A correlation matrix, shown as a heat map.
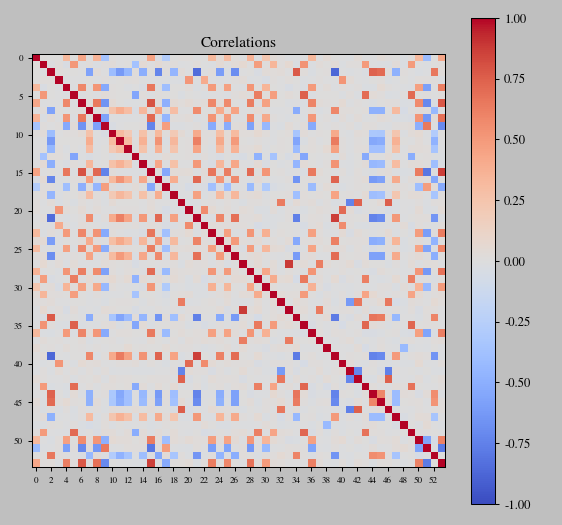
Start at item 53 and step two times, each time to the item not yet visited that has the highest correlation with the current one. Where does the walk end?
6
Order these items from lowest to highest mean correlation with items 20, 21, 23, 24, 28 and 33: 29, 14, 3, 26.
29, 3, 14, 26
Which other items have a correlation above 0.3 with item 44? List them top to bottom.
2, 34, 45, 52
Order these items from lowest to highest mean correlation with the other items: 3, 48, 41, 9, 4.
9, 41, 48, 3, 4
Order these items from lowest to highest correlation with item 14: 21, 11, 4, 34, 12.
34, 4, 12, 11, 21
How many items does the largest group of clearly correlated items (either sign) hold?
17
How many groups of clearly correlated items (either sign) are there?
7
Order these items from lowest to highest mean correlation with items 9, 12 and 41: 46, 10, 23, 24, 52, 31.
46, 23, 52, 31, 10, 24
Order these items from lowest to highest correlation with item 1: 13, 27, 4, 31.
13, 4, 27, 31
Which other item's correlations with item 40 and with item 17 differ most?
20
